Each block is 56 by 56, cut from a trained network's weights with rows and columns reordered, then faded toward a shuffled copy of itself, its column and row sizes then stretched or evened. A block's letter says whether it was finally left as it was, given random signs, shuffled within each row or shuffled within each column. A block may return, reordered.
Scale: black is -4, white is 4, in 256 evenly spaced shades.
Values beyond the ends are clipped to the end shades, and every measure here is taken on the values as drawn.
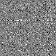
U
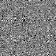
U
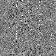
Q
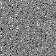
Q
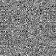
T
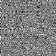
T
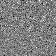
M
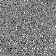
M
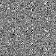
U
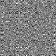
T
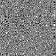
T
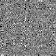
T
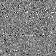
M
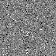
Q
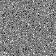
Q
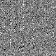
Q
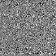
U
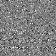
M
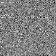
U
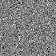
Q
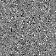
Q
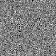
T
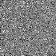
U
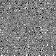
U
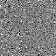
T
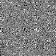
U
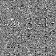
U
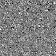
M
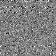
M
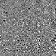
T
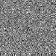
T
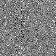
Q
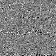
M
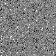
Q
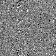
Q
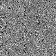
Q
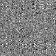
T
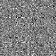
T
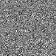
U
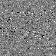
M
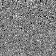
M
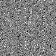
Q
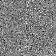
Q
